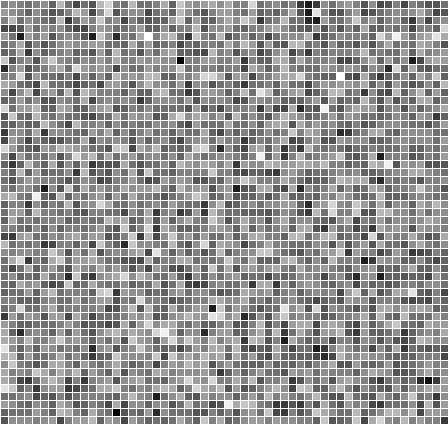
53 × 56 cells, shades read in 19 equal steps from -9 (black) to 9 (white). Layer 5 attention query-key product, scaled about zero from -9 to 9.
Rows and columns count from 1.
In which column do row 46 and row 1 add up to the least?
39
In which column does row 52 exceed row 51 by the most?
40
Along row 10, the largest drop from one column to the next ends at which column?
44
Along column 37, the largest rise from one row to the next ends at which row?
17
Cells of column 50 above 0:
24
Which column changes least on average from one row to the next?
51
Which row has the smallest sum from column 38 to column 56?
1
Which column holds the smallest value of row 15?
55
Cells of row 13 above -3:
46
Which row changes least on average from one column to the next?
38
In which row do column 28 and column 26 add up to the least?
14
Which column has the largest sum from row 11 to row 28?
42
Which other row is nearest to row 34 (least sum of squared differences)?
16
